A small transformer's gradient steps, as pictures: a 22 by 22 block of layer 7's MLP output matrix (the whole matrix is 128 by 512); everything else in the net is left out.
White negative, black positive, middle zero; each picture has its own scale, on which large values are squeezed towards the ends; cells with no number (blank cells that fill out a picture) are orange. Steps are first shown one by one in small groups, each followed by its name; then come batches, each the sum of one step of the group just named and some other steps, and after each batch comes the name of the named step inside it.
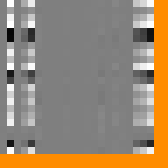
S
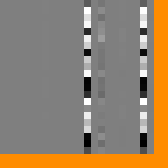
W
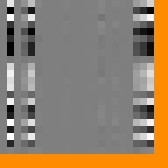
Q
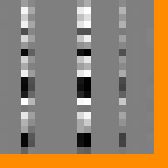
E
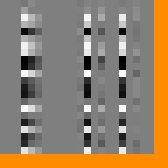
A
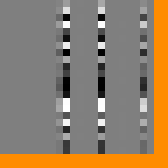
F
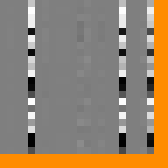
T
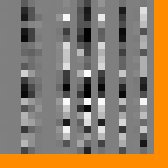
W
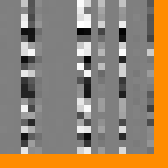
A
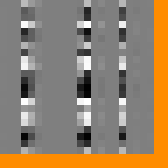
E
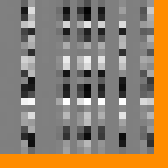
T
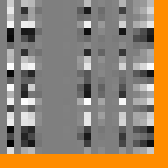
S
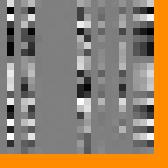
Q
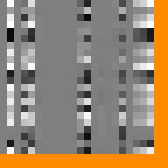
S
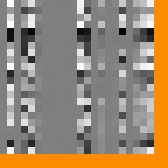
S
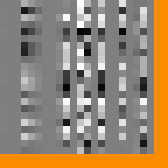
W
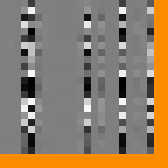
T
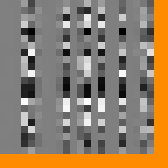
F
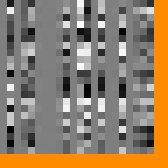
F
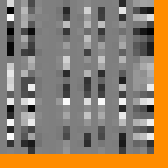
Q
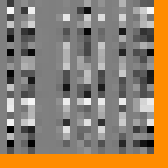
T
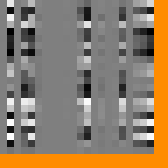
Q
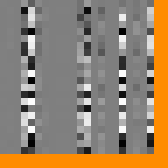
T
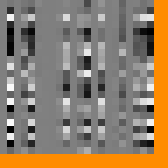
Q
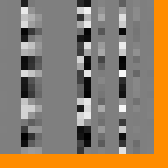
A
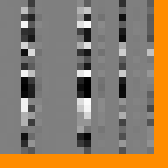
E
